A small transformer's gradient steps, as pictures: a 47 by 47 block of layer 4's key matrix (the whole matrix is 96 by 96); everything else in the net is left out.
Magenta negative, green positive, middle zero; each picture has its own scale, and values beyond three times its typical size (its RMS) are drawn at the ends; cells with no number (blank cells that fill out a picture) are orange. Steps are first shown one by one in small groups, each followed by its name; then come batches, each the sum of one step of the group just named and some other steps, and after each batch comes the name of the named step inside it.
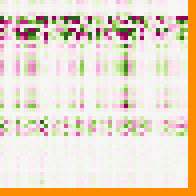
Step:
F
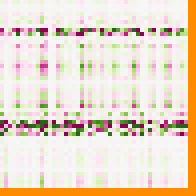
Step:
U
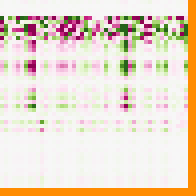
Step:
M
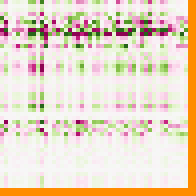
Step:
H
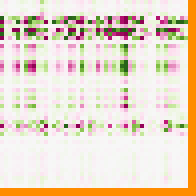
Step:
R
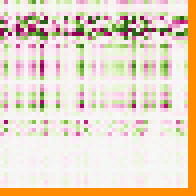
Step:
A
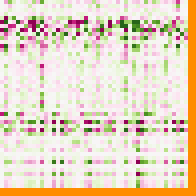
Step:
A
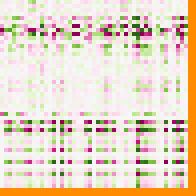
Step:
H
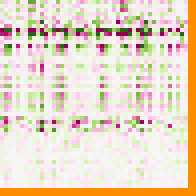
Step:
H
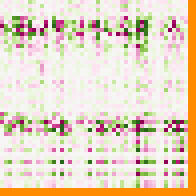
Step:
H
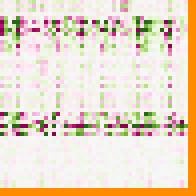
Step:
U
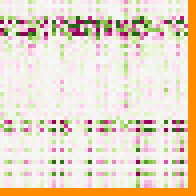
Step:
F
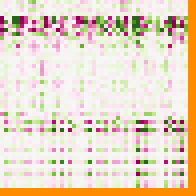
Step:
A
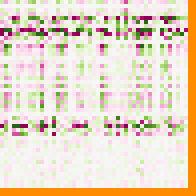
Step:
A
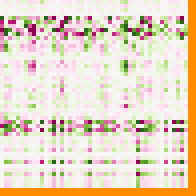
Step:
M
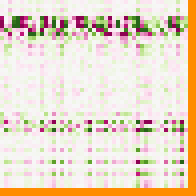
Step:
U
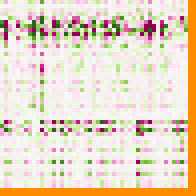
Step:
H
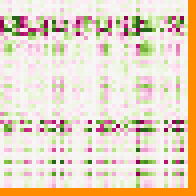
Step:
F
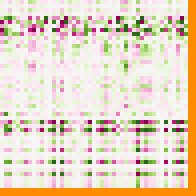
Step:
M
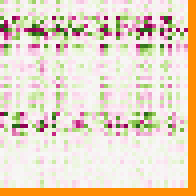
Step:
H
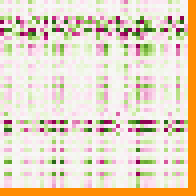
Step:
F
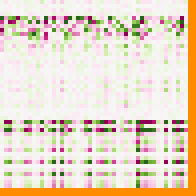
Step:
F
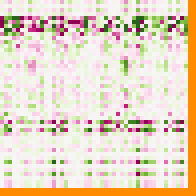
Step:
M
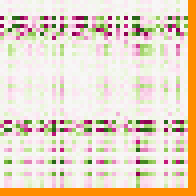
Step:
U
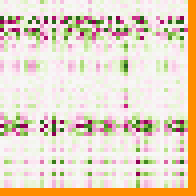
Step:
R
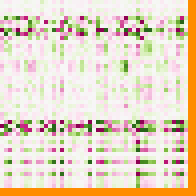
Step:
R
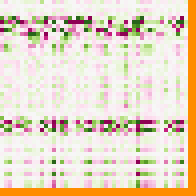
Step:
F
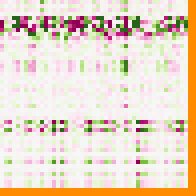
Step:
R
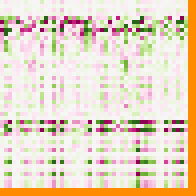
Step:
M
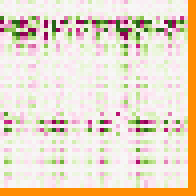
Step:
F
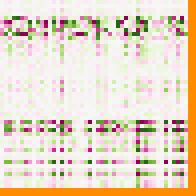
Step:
F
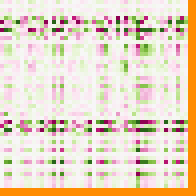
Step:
R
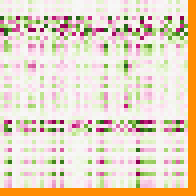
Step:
M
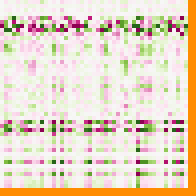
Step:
M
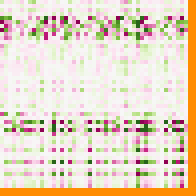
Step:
F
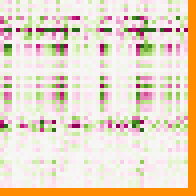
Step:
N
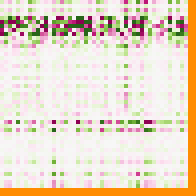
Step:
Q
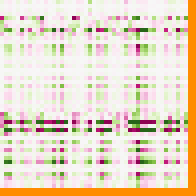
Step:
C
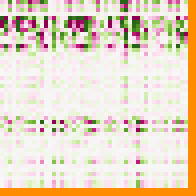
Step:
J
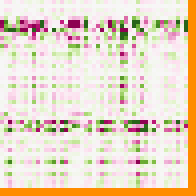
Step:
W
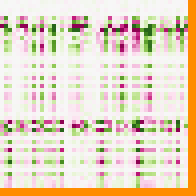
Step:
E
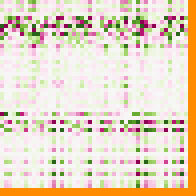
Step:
Q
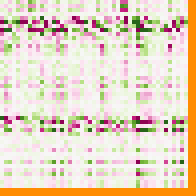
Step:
N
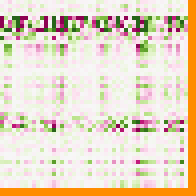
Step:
N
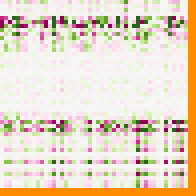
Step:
J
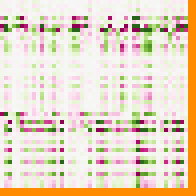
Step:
E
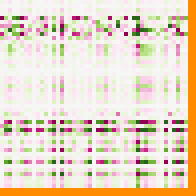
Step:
C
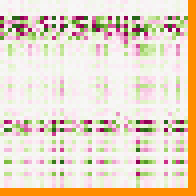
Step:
C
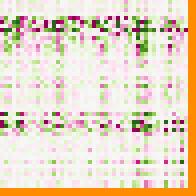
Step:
N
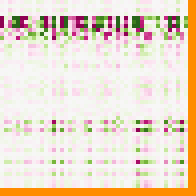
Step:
N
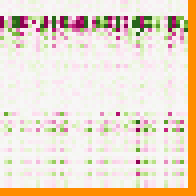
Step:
W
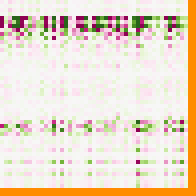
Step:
N
